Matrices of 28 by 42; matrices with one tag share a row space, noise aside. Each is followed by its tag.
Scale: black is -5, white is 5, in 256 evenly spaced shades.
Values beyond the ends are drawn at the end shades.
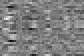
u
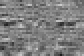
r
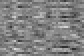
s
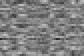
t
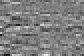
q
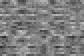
t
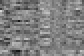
q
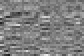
q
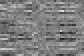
r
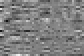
q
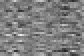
s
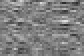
s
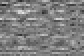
t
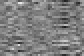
s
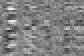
u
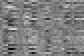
u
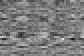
t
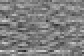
t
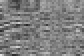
q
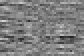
r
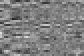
q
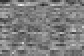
t
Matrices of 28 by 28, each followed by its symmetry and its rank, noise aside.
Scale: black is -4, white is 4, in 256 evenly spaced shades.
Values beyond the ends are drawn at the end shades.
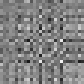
symmetric, rank two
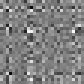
no symmetry, rank two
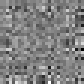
antisymmetric, rank two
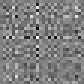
symmetric, rank two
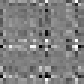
antisymmetric, rank two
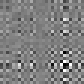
symmetric, rank one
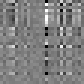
no symmetry, rank one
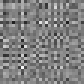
antisymmetric, rank two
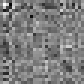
symmetric, rank three
